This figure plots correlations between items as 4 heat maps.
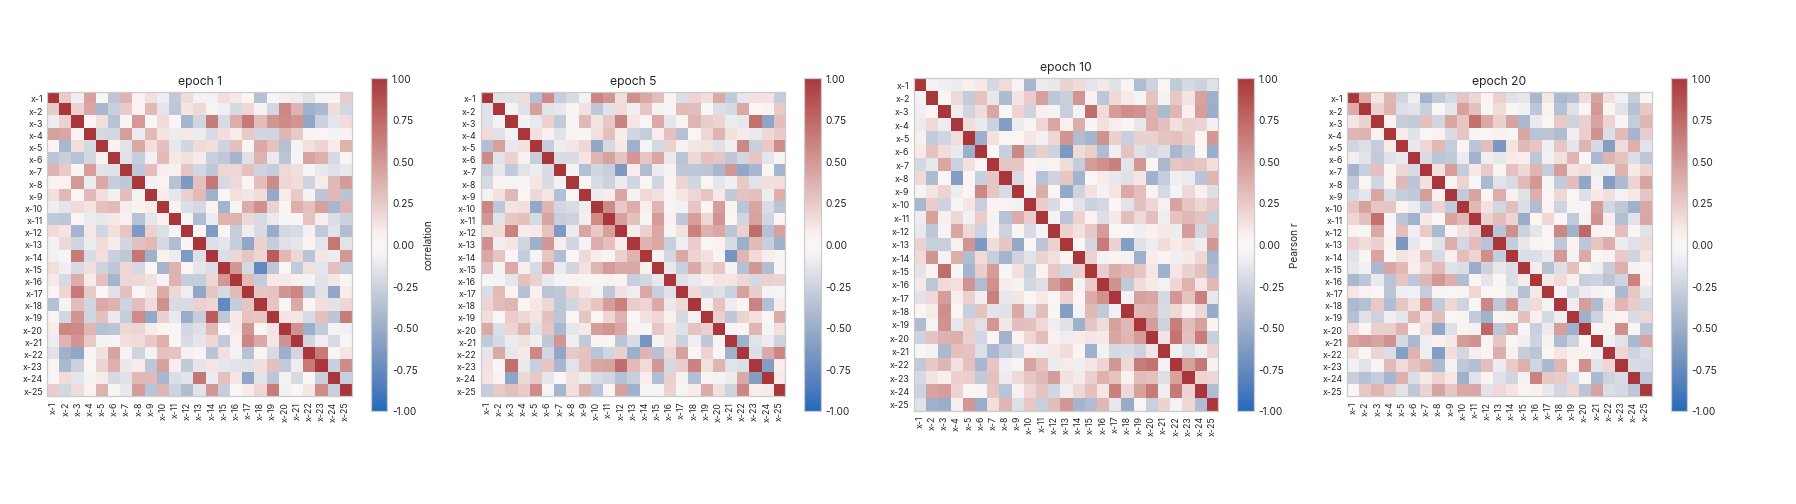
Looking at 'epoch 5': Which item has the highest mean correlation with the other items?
x-12
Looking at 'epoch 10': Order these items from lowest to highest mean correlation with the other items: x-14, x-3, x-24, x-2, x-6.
x-6, x-14, x-2, x-3, x-24
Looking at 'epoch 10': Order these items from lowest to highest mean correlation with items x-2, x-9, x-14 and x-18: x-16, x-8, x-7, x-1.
x-8, x-16, x-7, x-1
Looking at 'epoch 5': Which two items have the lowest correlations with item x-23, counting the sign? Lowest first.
x-24, x-7
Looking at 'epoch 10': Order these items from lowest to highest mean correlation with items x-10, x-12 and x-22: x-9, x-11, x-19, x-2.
x-9, x-2, x-11, x-19
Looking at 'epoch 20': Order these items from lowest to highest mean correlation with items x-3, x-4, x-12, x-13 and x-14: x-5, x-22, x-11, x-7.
x-5, x-22, x-7, x-11
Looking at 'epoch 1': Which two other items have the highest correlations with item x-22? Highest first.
x-23, x-6
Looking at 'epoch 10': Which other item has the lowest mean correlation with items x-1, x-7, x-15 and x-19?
x-21
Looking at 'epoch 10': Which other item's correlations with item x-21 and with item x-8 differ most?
x-4
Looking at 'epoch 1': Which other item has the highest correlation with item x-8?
x-14
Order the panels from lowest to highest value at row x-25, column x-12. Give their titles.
epoch 1, epoch 20, epoch 10, epoch 5
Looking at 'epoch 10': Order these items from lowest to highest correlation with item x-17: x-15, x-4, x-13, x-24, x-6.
x-6, x-4, x-13, x-15, x-24
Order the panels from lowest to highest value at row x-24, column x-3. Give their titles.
epoch 5, epoch 20, epoch 1, epoch 10
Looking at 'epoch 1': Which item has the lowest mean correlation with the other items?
x-12
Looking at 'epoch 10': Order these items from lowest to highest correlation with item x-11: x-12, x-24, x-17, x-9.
x-12, x-17, x-24, x-9
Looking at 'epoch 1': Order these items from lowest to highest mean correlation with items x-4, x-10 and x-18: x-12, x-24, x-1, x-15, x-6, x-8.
x-15, x-24, x-12, x-1, x-8, x-6
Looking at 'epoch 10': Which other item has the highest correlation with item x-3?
x-15
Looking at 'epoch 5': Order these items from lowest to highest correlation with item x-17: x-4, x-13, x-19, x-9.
x-4, x-19, x-13, x-9
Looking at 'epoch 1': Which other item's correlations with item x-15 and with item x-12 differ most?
x-16
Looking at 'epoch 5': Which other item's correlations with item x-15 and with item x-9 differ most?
x-22
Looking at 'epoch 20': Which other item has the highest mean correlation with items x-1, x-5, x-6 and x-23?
x-20
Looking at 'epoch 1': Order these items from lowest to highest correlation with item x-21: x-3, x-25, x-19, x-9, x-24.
x-24, x-25, x-19, x-9, x-3
